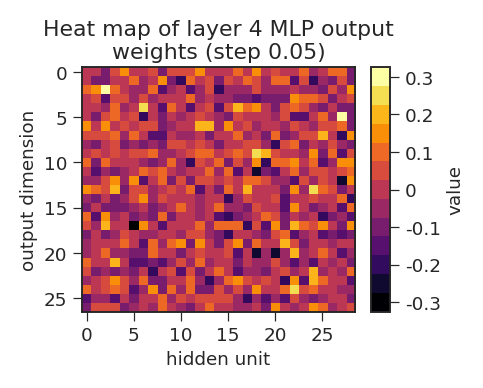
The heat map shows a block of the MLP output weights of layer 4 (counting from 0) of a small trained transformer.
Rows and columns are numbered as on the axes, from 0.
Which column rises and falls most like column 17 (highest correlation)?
5
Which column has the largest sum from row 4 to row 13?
3
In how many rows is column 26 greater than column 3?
9
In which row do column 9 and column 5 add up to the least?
17
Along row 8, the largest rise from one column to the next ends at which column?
21
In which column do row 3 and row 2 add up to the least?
14
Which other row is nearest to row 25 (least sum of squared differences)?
15
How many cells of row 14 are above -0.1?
24
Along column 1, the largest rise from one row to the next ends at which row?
2
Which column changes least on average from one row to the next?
4
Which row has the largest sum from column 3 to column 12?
0
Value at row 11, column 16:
-0.15
